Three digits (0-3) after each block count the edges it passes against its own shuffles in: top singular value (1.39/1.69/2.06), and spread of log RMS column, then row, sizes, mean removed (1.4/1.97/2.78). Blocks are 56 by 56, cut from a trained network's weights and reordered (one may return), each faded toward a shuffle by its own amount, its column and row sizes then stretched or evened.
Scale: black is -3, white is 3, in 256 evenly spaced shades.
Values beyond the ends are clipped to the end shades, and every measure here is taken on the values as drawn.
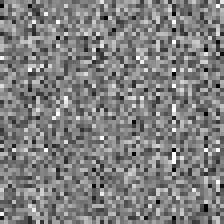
2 2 0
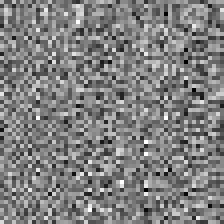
3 2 0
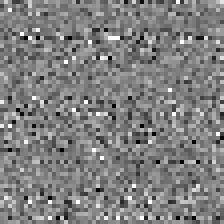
0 0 2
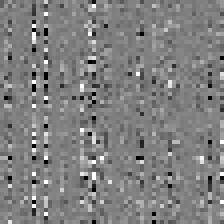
1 3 1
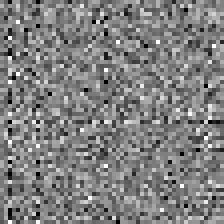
2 1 0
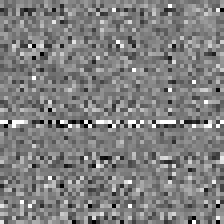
2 1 3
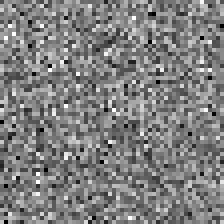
0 1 0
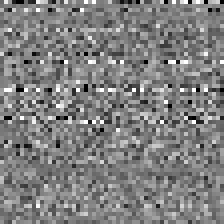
1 0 3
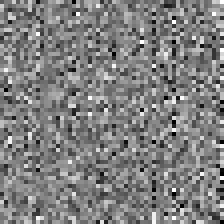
0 3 0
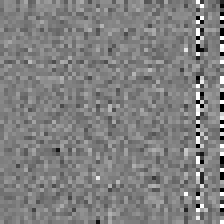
3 2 0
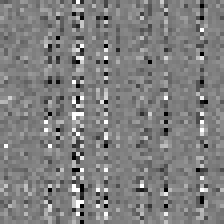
1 3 1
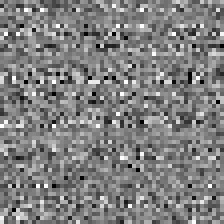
0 0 3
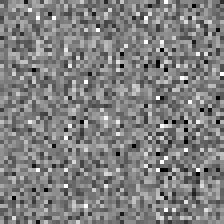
0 2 0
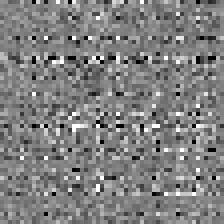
2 2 3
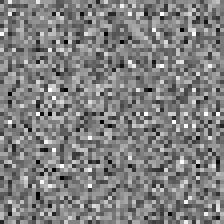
1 1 1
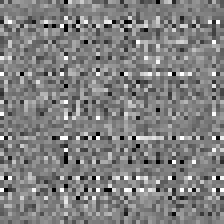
3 2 3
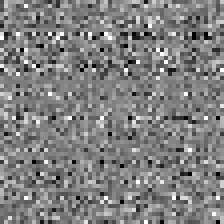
1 1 3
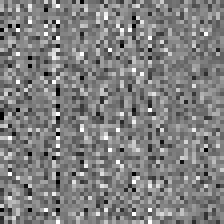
0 3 0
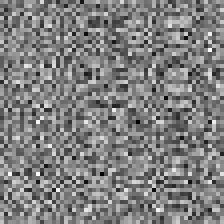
3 0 1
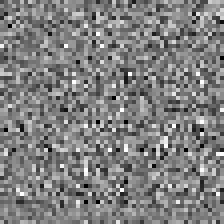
0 1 2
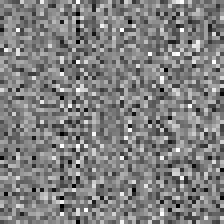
1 2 0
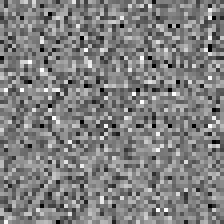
0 1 1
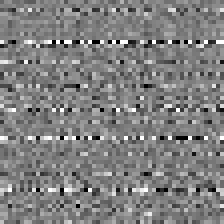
3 0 3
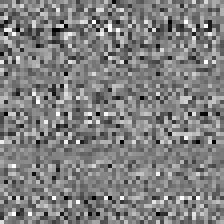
0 1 3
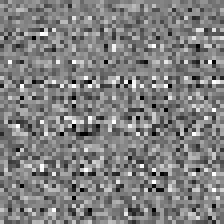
2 1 3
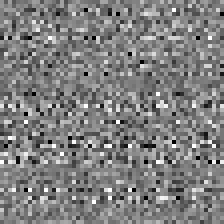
2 0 3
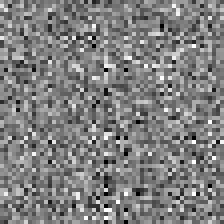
2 2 1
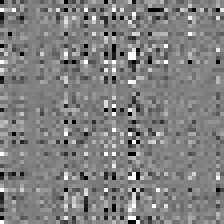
3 3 3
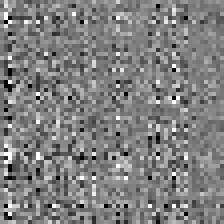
1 3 2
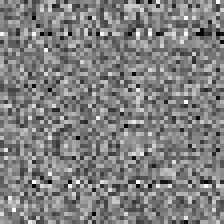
2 0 1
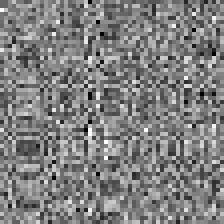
3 1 0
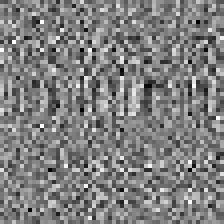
3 1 2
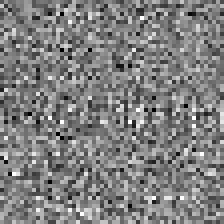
1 1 1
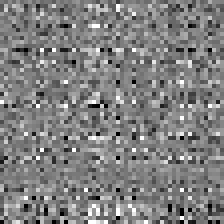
3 2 3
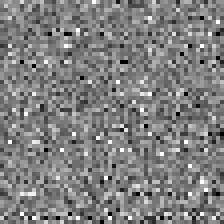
0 0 2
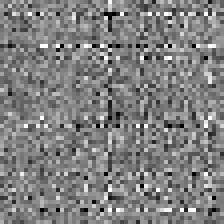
2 2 2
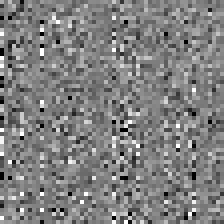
0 3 1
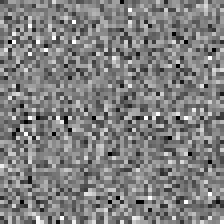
1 0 1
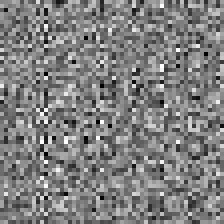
3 2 0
